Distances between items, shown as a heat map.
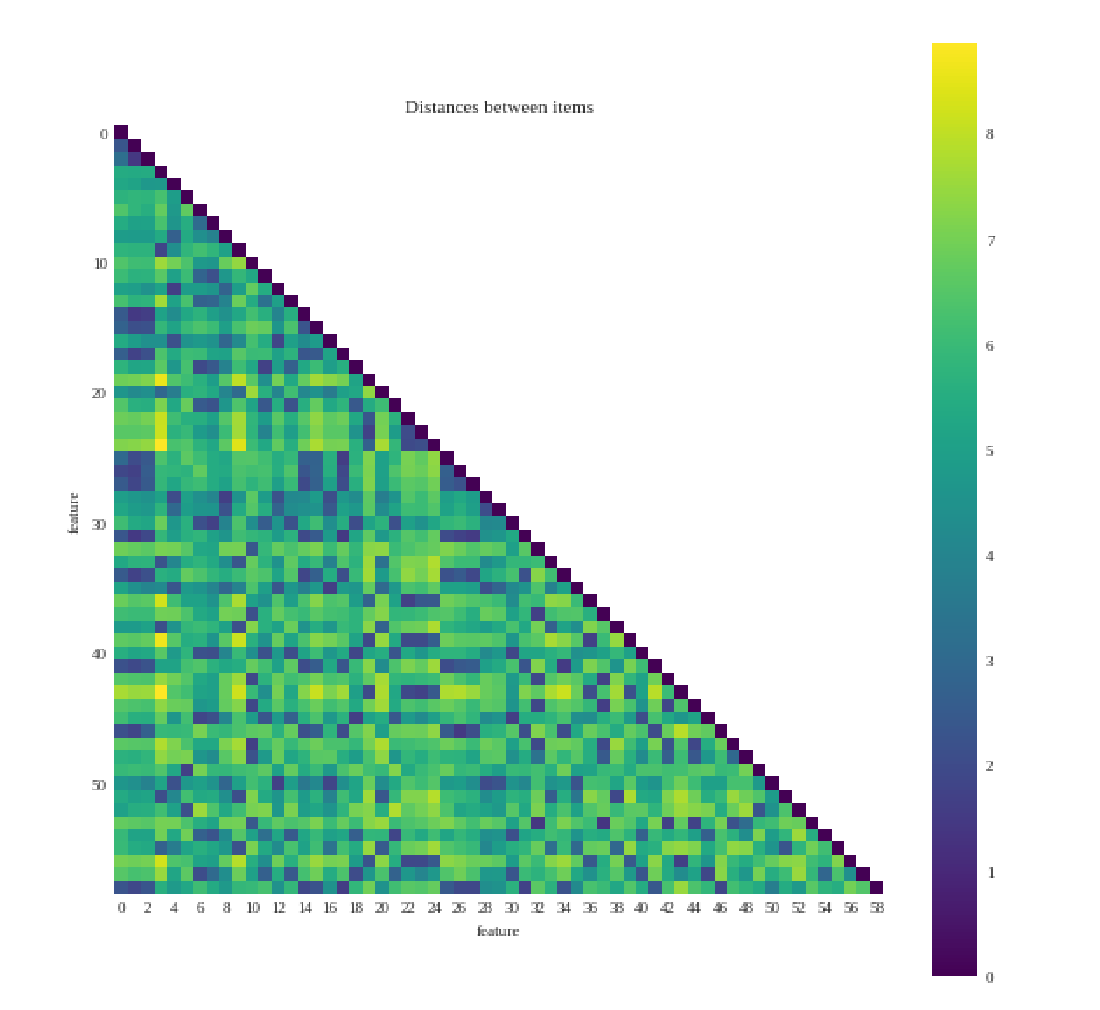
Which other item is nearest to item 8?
28
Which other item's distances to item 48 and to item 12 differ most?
4
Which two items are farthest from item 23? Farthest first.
3, 9
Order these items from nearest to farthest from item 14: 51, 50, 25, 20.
25, 50, 20, 51
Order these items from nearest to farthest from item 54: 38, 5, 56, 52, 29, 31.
29, 31, 56, 38, 5, 52
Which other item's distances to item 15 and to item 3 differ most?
9
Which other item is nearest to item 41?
34
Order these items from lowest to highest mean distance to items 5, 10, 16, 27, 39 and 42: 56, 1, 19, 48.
48, 1, 56, 19
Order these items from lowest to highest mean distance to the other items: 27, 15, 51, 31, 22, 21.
31, 27, 21, 15, 51, 22
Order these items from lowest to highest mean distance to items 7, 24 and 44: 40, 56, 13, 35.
40, 56, 13, 35
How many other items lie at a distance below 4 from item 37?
7
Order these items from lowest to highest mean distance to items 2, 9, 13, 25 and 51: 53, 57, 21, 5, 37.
21, 57, 5, 37, 53
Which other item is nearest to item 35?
16
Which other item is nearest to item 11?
18
